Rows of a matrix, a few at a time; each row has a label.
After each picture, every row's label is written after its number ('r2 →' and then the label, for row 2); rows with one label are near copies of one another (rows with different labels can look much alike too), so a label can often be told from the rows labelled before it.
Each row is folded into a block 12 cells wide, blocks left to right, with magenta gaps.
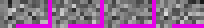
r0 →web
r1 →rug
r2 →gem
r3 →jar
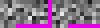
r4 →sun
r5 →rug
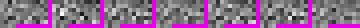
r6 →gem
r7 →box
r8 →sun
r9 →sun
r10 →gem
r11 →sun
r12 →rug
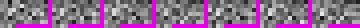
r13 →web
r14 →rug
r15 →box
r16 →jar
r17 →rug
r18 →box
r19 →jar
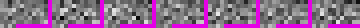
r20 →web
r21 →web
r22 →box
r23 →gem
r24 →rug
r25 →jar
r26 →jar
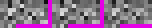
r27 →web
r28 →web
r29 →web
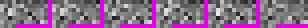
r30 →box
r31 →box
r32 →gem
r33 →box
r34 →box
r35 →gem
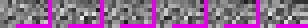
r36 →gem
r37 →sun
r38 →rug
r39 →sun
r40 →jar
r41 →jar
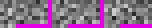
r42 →rug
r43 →gem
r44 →box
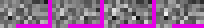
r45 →jar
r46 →sun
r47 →box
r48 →jar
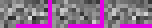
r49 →sun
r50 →box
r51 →sun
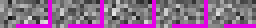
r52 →gem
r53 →jar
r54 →box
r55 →rug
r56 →box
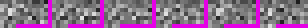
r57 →box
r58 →sun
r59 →sun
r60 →rug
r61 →box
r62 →rug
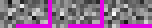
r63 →web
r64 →jar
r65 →rug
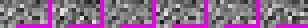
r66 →rug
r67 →box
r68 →gem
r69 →rug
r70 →gem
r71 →sun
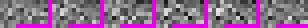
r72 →sun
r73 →box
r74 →jar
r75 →web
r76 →box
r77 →gem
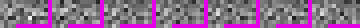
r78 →sun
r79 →web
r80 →rug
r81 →rug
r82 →rug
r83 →sun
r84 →box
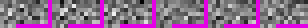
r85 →rug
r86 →web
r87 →rug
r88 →sun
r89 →gem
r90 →jar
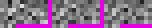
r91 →web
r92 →rug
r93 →rug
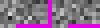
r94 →jar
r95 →rug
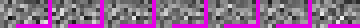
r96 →gem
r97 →rug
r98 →sun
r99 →sun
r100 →web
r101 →web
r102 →jar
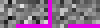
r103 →gem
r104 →web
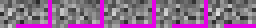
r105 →rug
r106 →box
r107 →rug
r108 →rug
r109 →rug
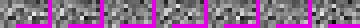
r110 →sun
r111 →sun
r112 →rug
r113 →web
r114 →sun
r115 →gem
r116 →rug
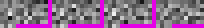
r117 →jar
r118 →rug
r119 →rug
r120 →sun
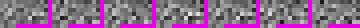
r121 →sun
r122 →gem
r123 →box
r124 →sun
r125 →sun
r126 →rug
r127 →gem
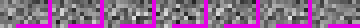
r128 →jar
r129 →rug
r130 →sun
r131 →rug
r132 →box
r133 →sun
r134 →gem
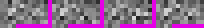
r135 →web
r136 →box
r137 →sun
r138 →web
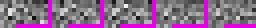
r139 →box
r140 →web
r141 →web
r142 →jar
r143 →sun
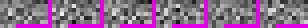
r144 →jar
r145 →rug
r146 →jar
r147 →rug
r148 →sun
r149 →web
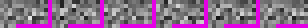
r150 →sun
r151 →web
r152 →rug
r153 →gem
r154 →sun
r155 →sun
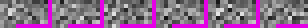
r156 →box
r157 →gem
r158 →rug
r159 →web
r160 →web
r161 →sun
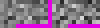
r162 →gem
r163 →gem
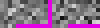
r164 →web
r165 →gem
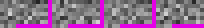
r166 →jar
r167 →gem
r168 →jar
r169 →rug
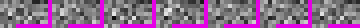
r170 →jar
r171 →box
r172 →jar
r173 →box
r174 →gem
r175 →gem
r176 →jar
